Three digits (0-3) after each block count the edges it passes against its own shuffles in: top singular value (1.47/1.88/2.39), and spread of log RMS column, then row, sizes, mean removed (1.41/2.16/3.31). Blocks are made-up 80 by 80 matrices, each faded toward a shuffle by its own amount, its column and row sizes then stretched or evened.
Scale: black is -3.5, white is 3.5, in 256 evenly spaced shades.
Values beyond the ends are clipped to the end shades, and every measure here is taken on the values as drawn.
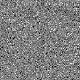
2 1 0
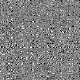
1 2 2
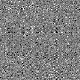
2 1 1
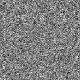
2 1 0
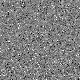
0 0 0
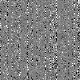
1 3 0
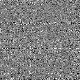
0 1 2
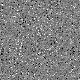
0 1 0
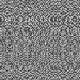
3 1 2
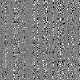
2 3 1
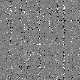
0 2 2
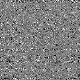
0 1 2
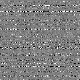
2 0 3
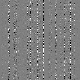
2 3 0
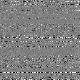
2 0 3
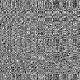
3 1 1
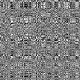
3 2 2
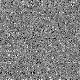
1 0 1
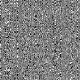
2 2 0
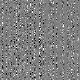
0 3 0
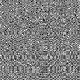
3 0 0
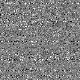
1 0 2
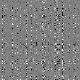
2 3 2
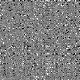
2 1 1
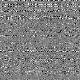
2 0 3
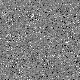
0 0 1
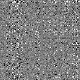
1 2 2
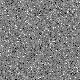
0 0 0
